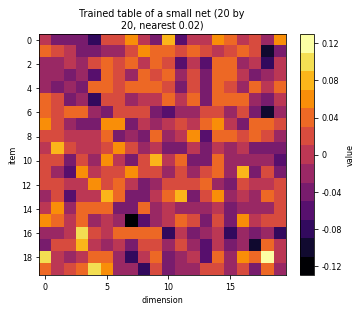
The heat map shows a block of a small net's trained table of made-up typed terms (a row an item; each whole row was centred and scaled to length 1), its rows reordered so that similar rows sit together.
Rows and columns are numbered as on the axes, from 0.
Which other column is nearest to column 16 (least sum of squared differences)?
0
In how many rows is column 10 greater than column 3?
9
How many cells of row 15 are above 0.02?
5
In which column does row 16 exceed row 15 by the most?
7
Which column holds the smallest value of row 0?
4
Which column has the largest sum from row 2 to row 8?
14
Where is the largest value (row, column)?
18, 18
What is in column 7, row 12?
0
